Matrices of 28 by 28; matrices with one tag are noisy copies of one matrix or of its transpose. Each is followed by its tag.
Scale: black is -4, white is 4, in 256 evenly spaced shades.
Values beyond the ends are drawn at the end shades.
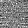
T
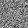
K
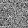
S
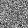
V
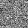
S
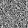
S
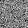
V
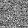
S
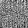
T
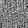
T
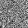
K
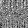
T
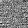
T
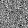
V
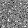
K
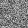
S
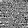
T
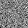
K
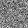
K
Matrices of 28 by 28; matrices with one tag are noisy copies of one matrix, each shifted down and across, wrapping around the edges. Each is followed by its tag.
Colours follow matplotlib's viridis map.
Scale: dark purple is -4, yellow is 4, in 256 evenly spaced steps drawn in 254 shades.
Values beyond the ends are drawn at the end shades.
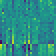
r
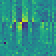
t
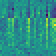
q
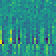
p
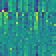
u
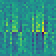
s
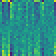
s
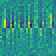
p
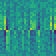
s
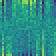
r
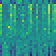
q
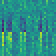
q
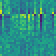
r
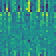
p
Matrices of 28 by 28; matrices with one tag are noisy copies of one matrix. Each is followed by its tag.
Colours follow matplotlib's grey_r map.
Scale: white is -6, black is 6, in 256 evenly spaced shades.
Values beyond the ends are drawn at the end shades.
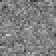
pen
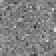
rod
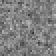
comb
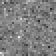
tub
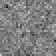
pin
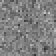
rod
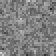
tub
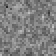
pin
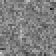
tub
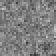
rod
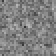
comb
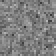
comb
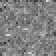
pen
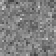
rod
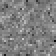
pin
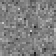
rod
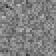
pin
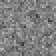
comb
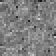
pen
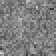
tub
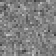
pen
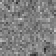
rod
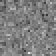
pen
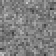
tub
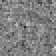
comb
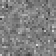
pin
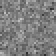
tub
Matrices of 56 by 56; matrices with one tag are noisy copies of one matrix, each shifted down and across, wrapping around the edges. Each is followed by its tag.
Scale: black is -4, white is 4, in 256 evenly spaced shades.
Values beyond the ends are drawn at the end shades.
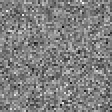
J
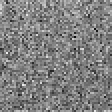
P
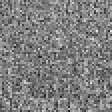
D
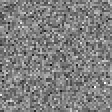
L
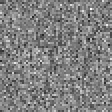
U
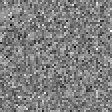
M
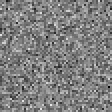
L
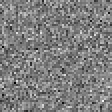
M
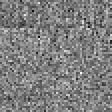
D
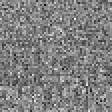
D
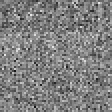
P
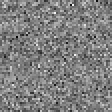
J
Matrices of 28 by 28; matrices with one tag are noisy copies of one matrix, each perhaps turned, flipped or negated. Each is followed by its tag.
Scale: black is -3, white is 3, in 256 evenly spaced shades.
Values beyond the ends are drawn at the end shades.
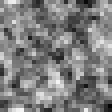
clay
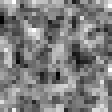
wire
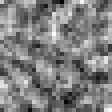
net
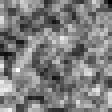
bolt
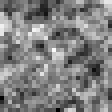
clay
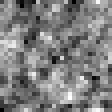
clay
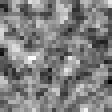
net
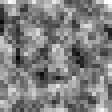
wire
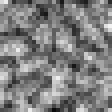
net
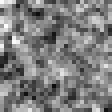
bolt
